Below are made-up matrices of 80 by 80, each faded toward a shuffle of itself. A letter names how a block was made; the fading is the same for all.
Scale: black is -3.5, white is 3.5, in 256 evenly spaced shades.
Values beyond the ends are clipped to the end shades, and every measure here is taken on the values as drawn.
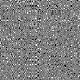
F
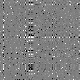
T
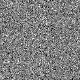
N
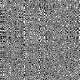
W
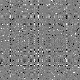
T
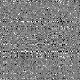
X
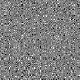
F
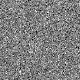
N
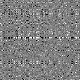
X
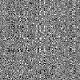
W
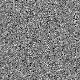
N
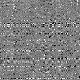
X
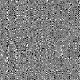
F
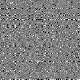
X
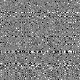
X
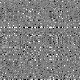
X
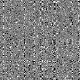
W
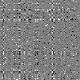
T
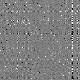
T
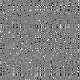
T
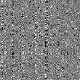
W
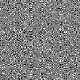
F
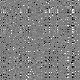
T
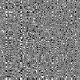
W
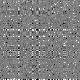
T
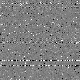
X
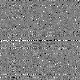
X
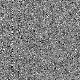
N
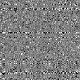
X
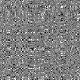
F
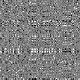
X
